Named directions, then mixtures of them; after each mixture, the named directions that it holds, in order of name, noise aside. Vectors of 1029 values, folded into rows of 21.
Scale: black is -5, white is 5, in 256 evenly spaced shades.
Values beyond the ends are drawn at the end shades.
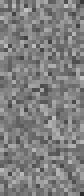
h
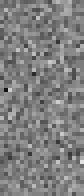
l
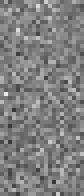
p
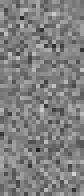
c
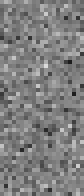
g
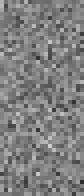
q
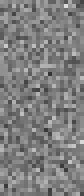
g, h.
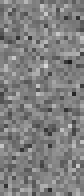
g.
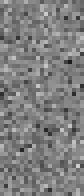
g.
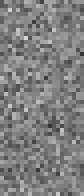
g, h, p.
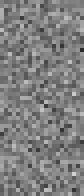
c, g.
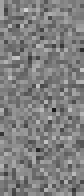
c, q.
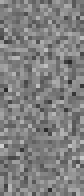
g, l, q.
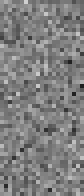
g, q.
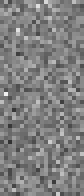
p.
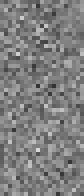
c, g, p.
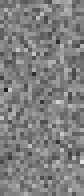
l.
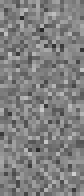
c.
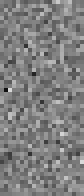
l.
